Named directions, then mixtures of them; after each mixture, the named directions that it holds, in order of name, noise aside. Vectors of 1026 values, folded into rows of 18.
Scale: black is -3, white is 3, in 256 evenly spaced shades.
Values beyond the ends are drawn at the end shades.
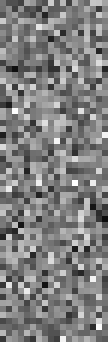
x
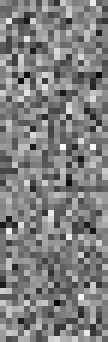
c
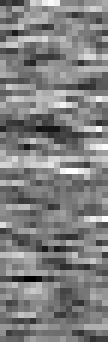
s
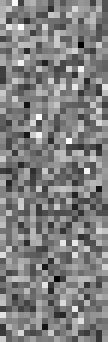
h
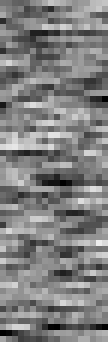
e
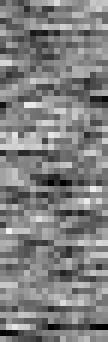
e.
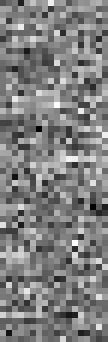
h, s, x.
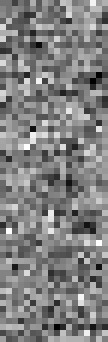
c, e.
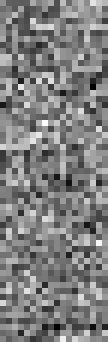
c, e, x.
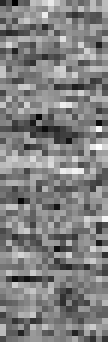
h, s.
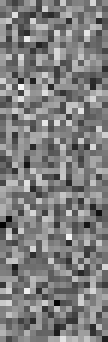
c, x.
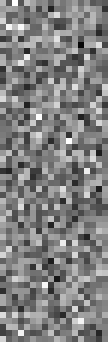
h.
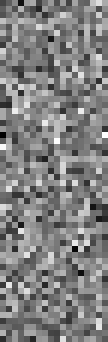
x.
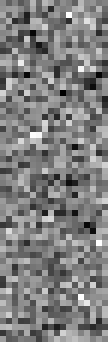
c, e, h.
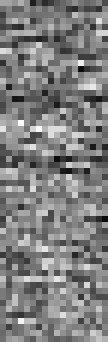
c, h, s.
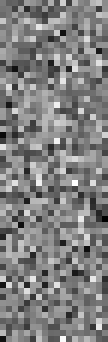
x.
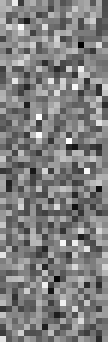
h.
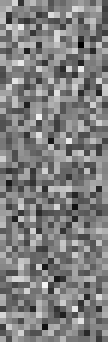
h.
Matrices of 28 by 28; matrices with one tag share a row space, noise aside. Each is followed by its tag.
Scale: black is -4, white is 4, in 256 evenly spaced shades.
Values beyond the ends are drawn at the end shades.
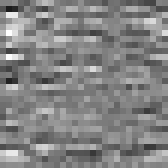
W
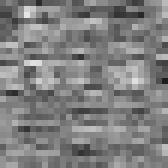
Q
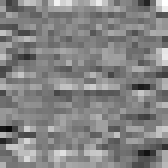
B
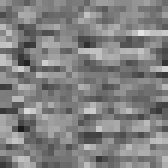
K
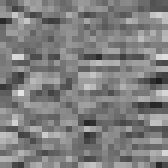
K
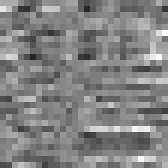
K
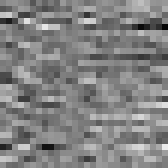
K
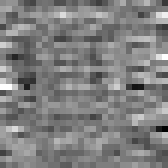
B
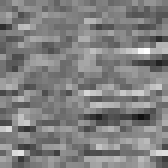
K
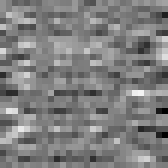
B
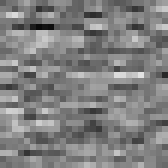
Q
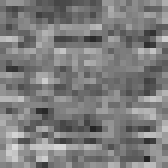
W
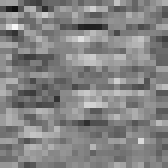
Q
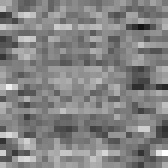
B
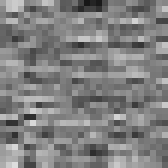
Q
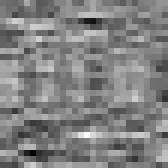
Q
